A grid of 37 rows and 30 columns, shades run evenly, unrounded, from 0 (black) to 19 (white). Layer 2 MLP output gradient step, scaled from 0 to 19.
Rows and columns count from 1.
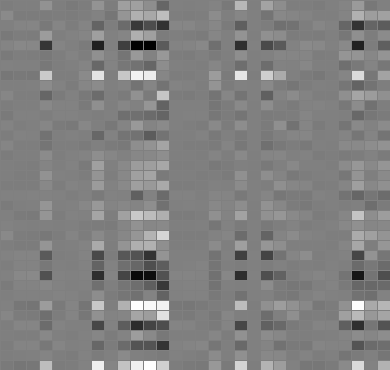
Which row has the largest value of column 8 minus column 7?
37
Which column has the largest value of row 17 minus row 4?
13
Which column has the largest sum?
11
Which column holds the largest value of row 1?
19
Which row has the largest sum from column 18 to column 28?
8
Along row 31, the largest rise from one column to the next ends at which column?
28
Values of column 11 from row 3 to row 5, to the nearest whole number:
4 13 0
